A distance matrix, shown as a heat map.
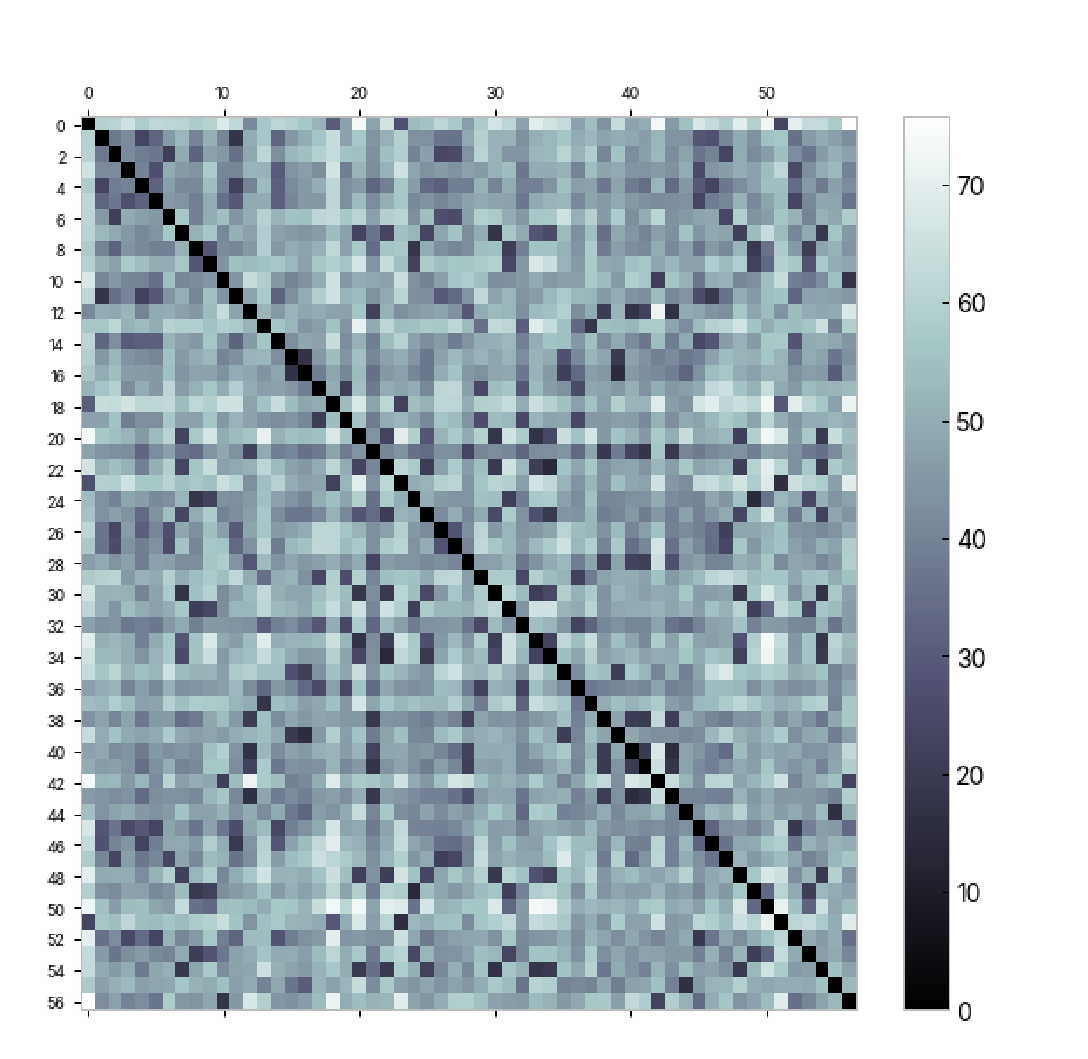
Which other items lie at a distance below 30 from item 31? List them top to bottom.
8, 9, 24, 49, 53
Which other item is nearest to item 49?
24
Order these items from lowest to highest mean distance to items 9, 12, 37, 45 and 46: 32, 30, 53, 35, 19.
32, 53, 19, 30, 35
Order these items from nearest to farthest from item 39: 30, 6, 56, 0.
56, 30, 6, 0
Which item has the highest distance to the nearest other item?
50
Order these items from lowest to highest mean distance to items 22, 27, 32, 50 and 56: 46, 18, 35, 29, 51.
46, 29, 35, 51, 18
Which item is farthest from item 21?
42
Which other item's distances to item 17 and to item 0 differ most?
29
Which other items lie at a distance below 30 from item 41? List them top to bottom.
12, 21, 28, 38, 40, 43
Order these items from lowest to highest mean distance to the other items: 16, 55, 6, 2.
16, 2, 55, 6
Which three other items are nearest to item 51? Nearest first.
23, 0, 18
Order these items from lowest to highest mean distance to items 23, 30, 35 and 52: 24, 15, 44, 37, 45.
15, 45, 44, 24, 37
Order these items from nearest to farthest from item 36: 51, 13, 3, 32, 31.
32, 13, 3, 51, 31
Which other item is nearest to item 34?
22
